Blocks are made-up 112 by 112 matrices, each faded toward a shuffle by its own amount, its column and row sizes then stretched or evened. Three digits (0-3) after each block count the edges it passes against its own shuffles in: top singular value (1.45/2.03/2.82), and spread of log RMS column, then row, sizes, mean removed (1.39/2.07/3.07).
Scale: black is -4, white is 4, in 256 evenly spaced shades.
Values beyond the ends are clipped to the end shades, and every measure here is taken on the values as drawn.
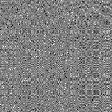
3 1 0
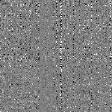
1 3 2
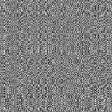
3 3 1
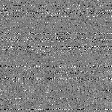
2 0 3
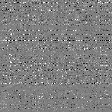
2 1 3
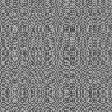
3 2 2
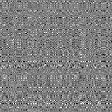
3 0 3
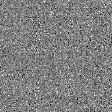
0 2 1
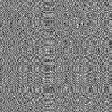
3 1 0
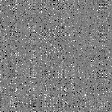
2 2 1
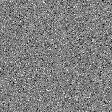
1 0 0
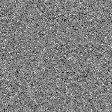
1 0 1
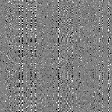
3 3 0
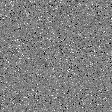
0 0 1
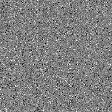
1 1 1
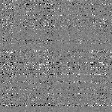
0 2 3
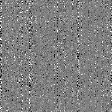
0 3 1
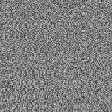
2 0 0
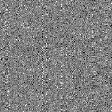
2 2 0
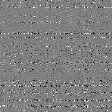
2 1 3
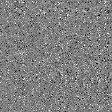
0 2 1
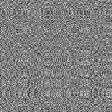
3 0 1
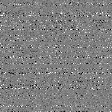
0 1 3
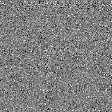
1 1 2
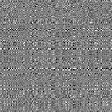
3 2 3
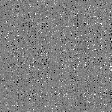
1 2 1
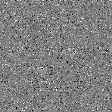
1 0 2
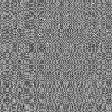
3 0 0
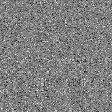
1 0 1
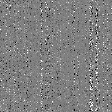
0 3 0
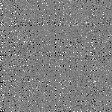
0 2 2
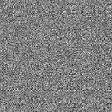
2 1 2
